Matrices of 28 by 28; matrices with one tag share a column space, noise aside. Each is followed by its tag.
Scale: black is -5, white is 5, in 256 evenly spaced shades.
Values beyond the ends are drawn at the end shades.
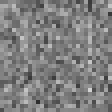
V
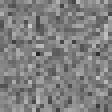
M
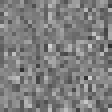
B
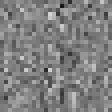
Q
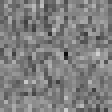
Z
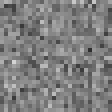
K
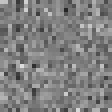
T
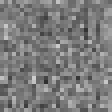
B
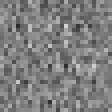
Z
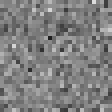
T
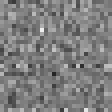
T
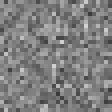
M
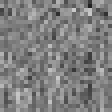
Q
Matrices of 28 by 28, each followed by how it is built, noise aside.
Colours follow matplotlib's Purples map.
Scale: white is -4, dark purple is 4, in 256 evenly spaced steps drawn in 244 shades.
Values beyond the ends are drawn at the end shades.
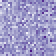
blocks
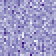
uneven columns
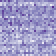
blocks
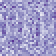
blocks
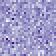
uneven columns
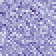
Toeplitz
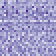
repeating columns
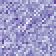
Hankel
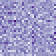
low rank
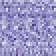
repeating columns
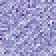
Hankel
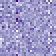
uneven columns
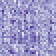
blocks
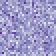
noise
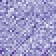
Hankel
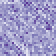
Toeplitz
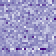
uneven rows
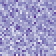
repeating columns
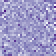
uneven columns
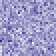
noise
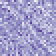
Toeplitz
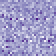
uneven rows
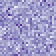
noise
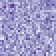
blocks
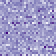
uneven rows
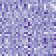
low rank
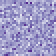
noise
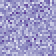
noise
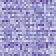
blocks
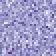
noise
